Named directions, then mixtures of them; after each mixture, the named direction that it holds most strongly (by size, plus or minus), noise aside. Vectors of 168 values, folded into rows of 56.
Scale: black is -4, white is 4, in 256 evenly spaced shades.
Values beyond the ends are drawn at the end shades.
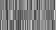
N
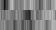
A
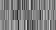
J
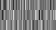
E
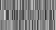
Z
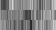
A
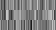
N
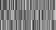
E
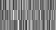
J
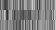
Z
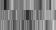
A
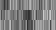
A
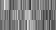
J
